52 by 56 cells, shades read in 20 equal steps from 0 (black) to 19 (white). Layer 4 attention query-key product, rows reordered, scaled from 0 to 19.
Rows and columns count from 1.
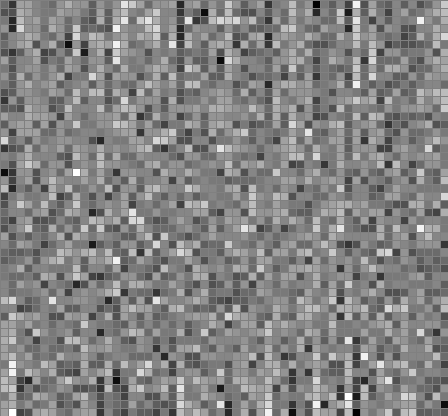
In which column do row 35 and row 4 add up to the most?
10
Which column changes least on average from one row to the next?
34
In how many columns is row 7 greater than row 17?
20
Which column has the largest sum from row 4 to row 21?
45
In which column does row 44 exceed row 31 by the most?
12
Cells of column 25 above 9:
28
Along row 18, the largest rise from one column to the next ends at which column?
47
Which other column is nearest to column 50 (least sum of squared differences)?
54
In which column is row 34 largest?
33
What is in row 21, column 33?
13
